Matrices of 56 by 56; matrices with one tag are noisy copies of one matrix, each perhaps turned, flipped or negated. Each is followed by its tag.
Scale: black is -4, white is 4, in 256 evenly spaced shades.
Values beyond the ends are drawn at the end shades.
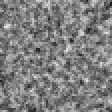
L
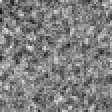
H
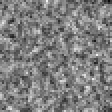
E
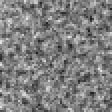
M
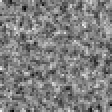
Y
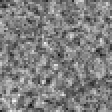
H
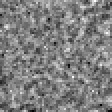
L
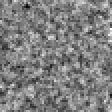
L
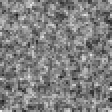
Y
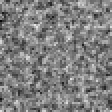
Y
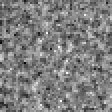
M
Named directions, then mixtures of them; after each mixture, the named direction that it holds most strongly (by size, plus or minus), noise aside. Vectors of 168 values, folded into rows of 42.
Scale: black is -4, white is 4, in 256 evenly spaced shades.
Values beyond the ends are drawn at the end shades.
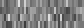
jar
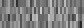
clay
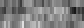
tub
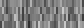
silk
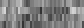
tub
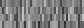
silk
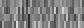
silk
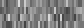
jar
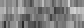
tub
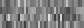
jar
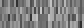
clay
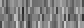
silk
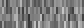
silk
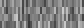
silk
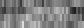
tub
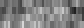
tub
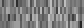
clay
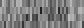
clay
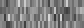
jar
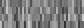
silk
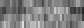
tub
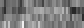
tub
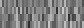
silk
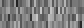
clay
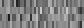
clay
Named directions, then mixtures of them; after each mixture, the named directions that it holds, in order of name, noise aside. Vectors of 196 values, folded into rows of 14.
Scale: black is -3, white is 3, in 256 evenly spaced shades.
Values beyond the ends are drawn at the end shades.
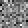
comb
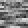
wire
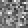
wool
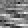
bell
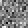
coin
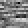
bell, wire.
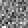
coin.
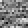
coin, wire.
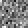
coin.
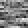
wire.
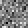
coin.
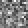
wool.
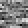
comb, wire.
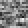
wire, wool.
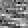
bell, coin.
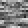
wire.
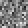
coin, wool.
